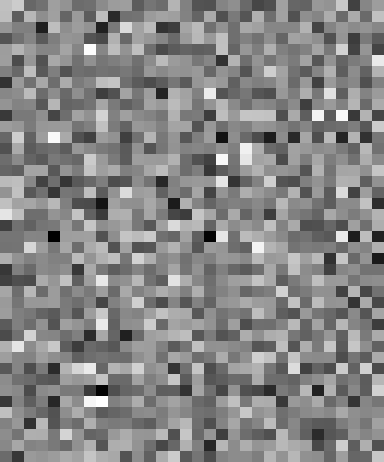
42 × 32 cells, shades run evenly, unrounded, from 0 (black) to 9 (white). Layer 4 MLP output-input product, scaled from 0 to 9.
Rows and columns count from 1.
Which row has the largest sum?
24
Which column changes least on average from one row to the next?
20
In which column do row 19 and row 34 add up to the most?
31
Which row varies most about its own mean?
22
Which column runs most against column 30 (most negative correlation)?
29
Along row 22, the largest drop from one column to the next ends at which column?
30
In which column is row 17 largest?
19
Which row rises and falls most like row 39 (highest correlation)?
21
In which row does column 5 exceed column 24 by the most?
13
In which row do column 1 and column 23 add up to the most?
17
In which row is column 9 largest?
37
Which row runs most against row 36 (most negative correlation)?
11
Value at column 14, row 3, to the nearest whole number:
2
